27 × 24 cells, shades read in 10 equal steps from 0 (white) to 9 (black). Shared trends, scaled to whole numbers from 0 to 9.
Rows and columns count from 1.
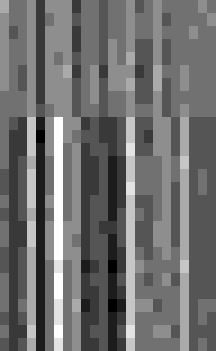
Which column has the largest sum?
5
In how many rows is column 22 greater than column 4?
26
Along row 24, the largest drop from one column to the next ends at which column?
15
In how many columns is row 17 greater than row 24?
8
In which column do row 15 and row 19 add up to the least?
7
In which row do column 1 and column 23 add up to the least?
1
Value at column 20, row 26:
6
